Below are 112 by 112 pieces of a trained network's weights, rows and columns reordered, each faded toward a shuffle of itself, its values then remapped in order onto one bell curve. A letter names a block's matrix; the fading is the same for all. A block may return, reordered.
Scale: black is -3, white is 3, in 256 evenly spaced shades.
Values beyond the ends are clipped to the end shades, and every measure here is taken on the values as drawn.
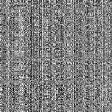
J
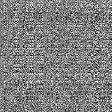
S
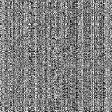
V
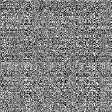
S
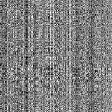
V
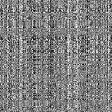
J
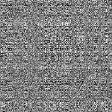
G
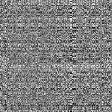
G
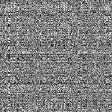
G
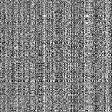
V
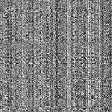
V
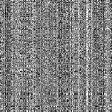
V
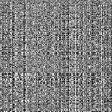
J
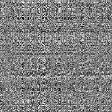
G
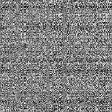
G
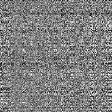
G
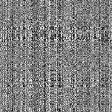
J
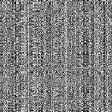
J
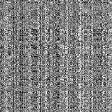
J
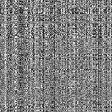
J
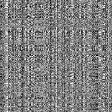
J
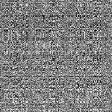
G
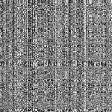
J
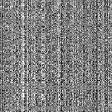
V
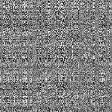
G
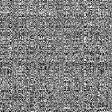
S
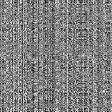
J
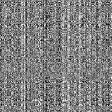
J
